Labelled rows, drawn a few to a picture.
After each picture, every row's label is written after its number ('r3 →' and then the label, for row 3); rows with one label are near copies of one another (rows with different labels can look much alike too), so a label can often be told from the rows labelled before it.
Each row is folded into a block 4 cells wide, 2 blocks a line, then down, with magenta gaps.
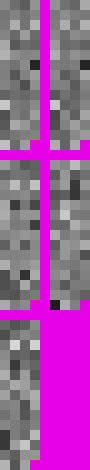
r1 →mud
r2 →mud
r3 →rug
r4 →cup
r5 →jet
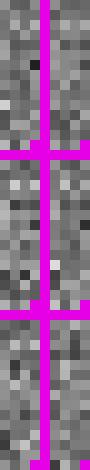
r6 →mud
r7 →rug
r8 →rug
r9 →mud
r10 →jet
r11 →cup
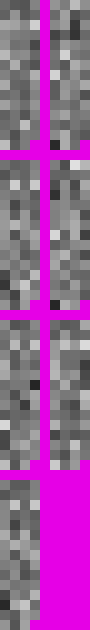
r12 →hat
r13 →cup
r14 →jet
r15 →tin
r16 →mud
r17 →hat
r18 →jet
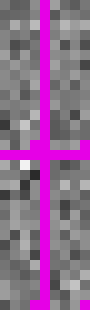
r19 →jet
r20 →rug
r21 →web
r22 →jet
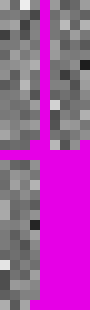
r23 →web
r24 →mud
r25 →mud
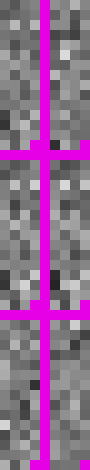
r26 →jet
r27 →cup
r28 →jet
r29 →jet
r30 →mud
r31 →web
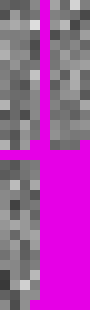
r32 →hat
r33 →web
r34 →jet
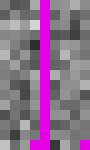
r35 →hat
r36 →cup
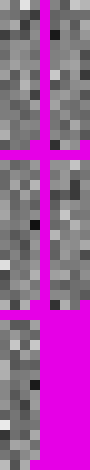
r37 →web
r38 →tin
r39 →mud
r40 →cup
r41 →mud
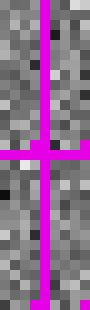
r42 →mud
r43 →tin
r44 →tin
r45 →jet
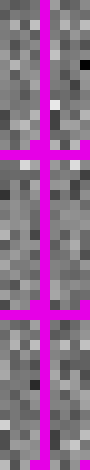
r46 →jet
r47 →mud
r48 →tin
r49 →web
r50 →mud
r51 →jet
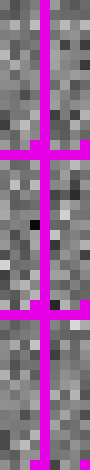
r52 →jet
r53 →rug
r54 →mud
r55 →cup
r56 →jet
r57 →tin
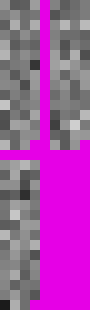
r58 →mud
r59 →jet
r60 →cup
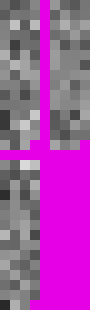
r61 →jet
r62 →rug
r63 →tin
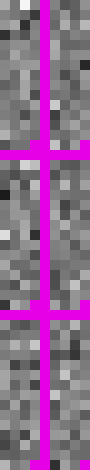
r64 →web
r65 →mud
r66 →tin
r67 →jet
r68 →rug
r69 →cup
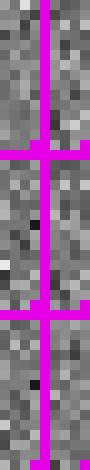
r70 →web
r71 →jet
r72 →mud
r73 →jet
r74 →mud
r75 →cup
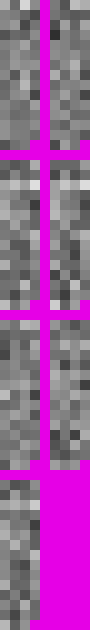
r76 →web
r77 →tin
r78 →hat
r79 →hat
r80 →tin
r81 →rug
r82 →hat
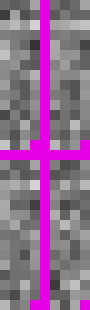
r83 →hat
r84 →hat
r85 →hat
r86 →jet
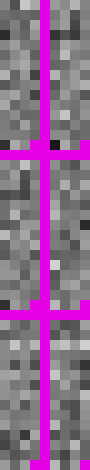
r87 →tin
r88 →cup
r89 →cup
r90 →mud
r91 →rug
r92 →hat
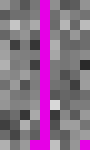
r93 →rug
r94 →mud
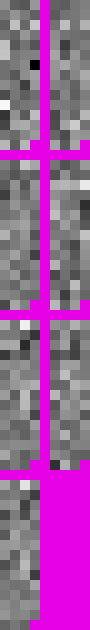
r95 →mud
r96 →jet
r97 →tin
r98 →hat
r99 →web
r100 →cup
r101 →web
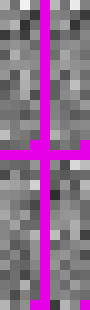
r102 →web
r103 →web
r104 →hat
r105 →tin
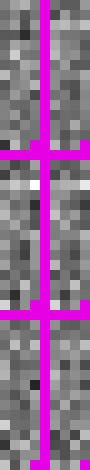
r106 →cup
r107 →hat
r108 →hat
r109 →hat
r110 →mud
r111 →rug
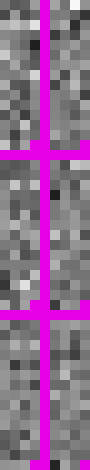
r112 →hat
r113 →web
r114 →jet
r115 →tin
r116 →rug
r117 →cup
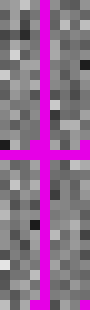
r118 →cup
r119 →mud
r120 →mud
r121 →tin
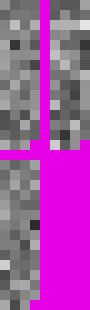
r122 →rug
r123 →hat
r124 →mud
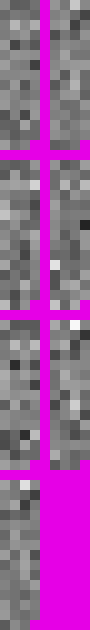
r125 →rug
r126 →web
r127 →hat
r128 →mud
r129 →rug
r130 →web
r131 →web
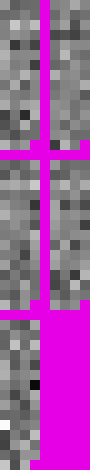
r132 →rug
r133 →cup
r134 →hat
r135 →rug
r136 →mud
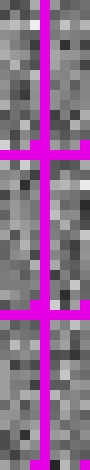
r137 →hat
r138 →rug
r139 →web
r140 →hat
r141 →rug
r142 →cup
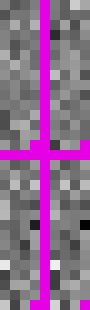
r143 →jet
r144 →tin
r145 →mud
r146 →mud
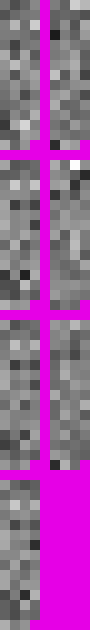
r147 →jet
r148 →tin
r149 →rug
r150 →web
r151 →rug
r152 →cup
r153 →rug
